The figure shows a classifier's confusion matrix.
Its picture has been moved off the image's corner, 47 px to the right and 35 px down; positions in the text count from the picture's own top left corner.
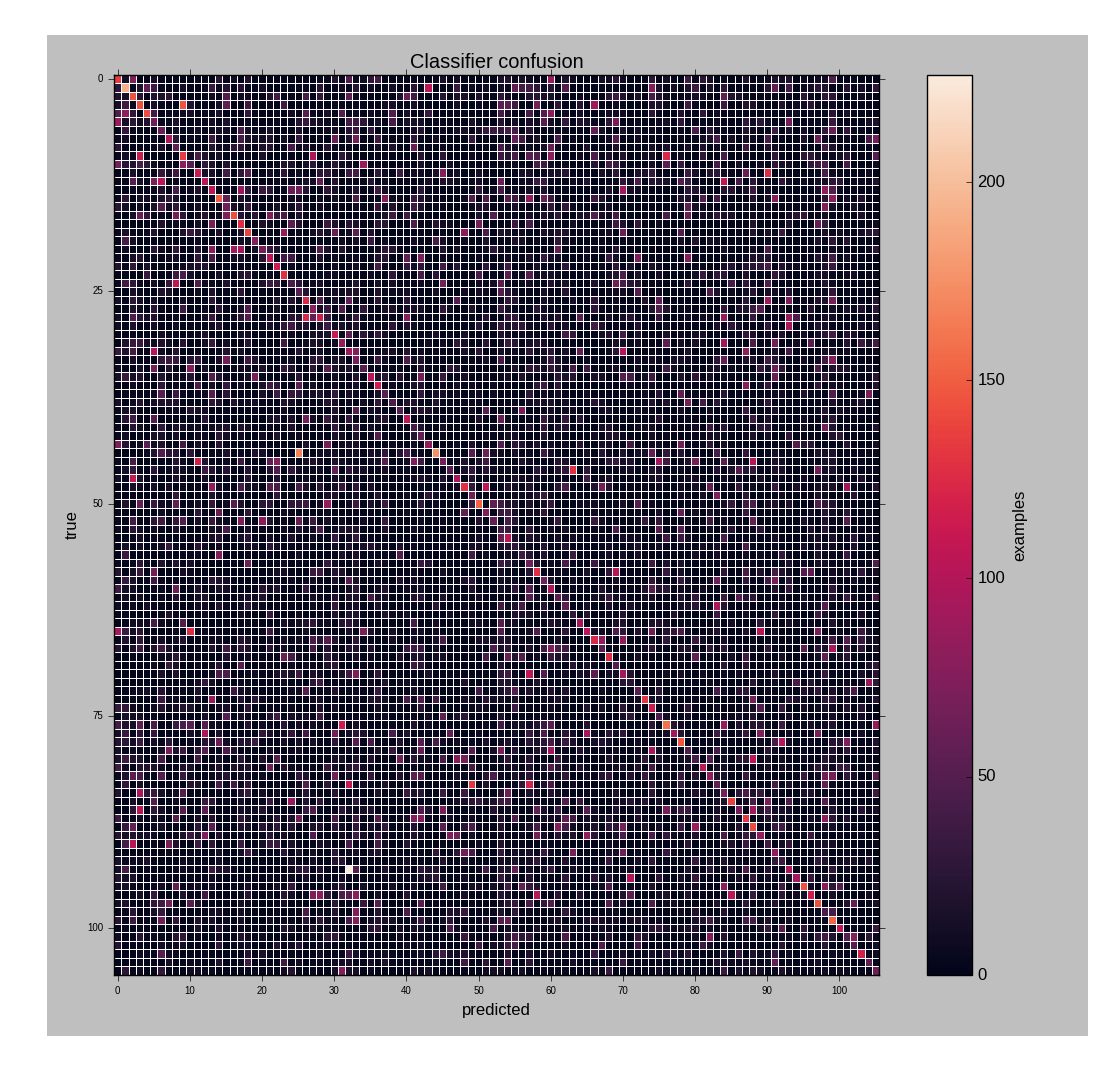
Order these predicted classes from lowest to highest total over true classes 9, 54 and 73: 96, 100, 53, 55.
100, 96, 55, 53
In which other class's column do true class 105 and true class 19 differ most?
31
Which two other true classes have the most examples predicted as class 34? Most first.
10, 65
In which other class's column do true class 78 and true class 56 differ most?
92
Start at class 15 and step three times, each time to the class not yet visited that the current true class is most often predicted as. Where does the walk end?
99
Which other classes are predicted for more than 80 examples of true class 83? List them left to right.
32, 49, 57
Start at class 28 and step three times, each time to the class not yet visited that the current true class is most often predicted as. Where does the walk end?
2
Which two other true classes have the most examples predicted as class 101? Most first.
48, 78
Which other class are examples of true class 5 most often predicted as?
0
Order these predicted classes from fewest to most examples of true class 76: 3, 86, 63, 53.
63, 86, 53, 3
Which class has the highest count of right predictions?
1
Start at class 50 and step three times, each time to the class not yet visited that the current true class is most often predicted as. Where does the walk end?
32
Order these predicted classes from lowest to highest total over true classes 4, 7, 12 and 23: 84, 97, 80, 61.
80, 61, 97, 84
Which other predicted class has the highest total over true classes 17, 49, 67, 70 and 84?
57
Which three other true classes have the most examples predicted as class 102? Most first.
101, 97, 72
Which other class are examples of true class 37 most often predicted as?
104
